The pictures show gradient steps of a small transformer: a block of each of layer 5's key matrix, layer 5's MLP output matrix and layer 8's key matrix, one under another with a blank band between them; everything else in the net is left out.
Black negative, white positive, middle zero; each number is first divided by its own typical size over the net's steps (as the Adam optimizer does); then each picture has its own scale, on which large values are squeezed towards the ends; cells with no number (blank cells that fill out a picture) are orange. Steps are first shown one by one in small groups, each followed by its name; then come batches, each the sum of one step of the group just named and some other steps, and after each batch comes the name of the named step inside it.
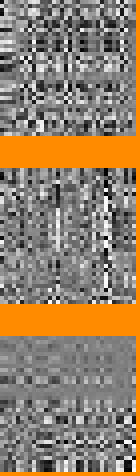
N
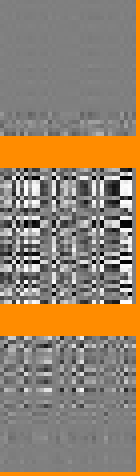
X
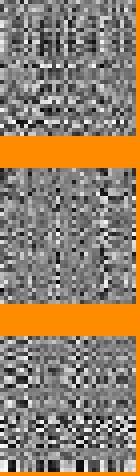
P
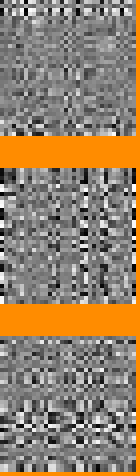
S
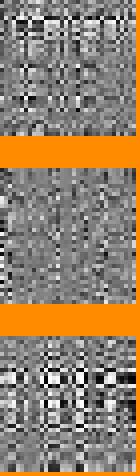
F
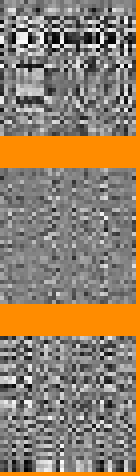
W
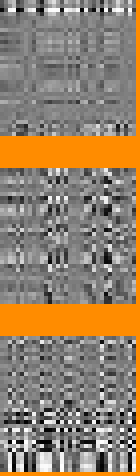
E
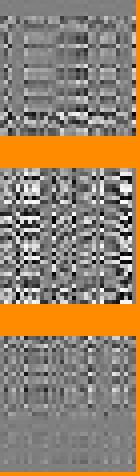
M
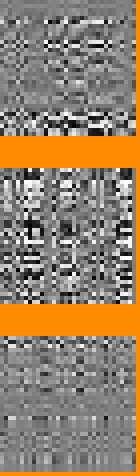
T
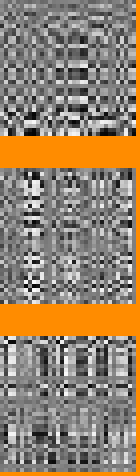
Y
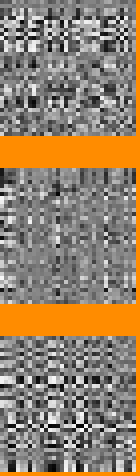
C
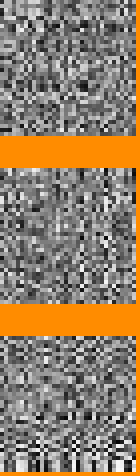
N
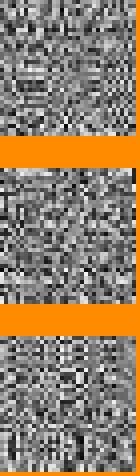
S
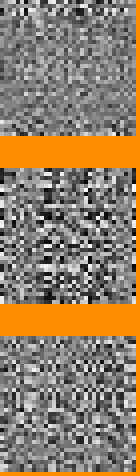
S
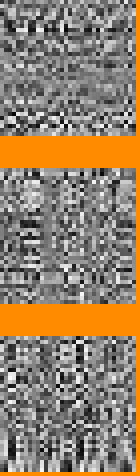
T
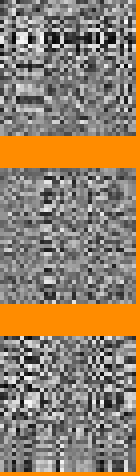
W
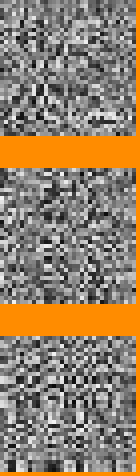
C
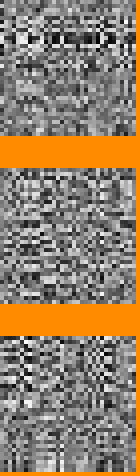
W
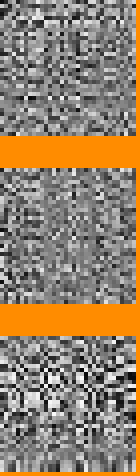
F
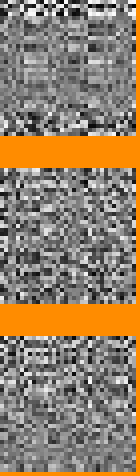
S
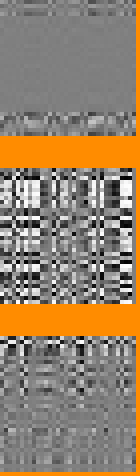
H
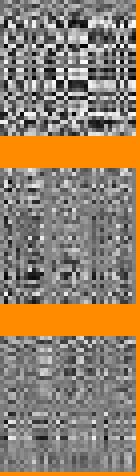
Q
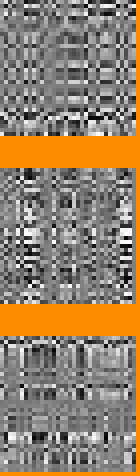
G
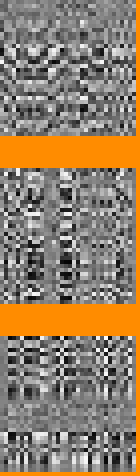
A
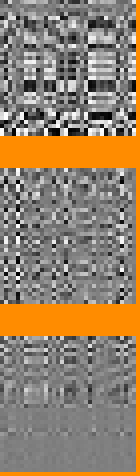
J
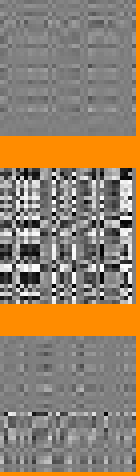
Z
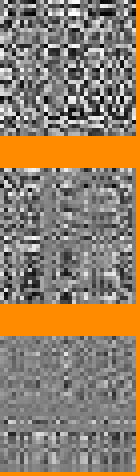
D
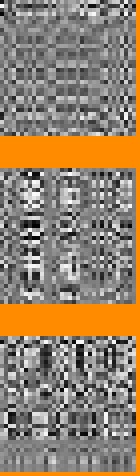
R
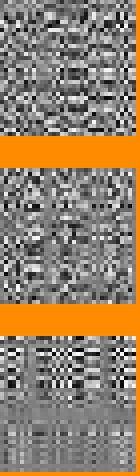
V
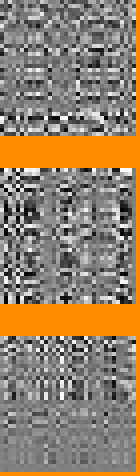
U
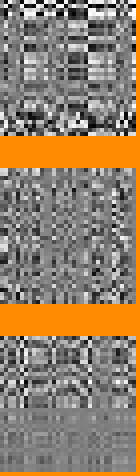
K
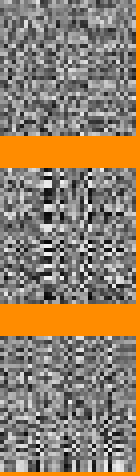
Q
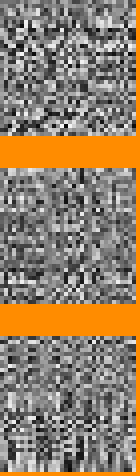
Q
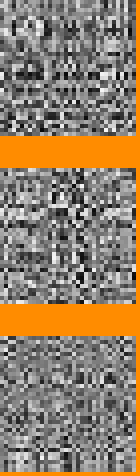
H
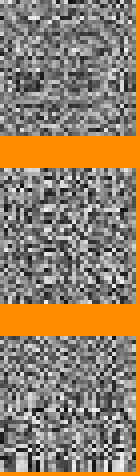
U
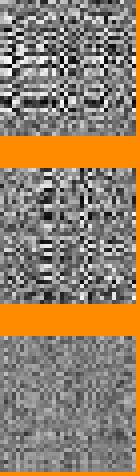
D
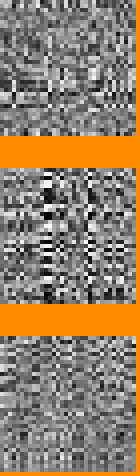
V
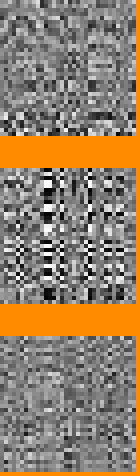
J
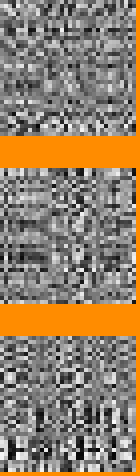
Z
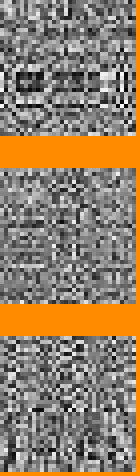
R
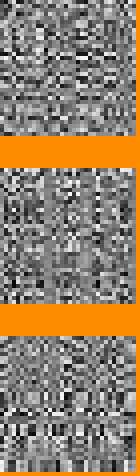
U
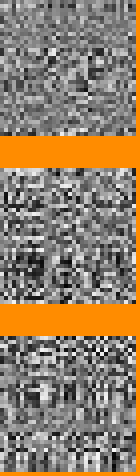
A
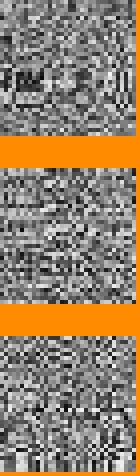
G
